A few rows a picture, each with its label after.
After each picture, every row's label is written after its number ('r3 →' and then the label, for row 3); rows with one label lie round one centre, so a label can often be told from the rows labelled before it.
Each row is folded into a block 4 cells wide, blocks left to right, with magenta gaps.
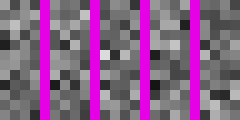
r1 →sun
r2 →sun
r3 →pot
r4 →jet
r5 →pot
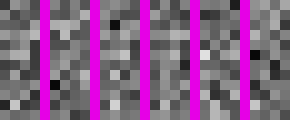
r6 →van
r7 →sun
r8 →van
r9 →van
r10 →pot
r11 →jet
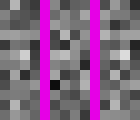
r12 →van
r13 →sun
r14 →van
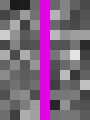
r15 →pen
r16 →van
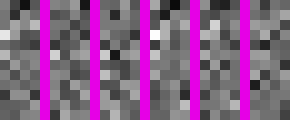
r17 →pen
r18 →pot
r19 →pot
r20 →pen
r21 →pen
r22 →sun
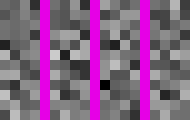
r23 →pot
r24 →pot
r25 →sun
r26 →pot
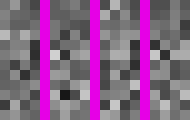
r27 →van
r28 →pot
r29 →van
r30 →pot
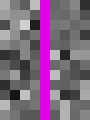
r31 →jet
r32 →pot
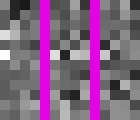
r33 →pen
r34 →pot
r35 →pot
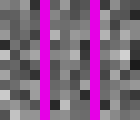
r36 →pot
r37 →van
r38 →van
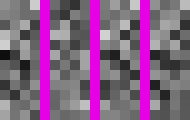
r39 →jet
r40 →pen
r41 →jet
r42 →jet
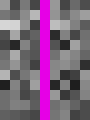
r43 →sun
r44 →sun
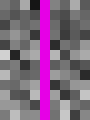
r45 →pot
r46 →pot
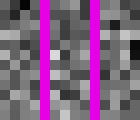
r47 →pen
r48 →pot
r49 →van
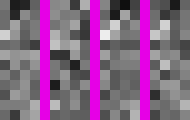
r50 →pen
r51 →jet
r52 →pen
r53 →pen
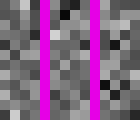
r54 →pot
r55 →pen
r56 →sun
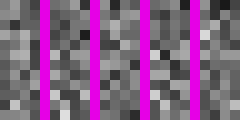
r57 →van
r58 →pot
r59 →sun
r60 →pot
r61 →pen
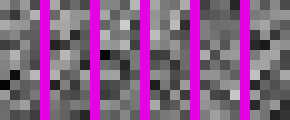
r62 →sun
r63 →sun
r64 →jet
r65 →jet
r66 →pot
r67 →sun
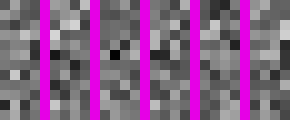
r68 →van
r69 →jet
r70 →pot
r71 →jet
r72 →pen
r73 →van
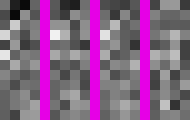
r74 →pen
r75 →pen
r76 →pen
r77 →van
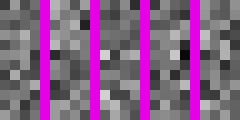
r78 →van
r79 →jet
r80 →pot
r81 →van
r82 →jet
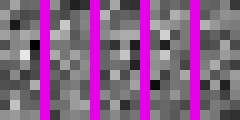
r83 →van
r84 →pen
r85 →van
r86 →sun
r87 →sun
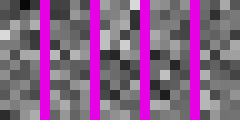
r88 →pen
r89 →pot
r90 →jet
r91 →jet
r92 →pot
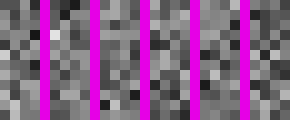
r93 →pot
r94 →pen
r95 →van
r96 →sun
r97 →jet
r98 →pot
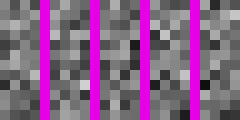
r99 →sun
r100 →van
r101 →van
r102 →sun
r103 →sun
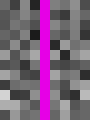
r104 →pot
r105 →pot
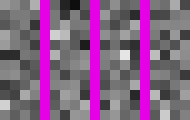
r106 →jet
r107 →pen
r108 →van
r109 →pot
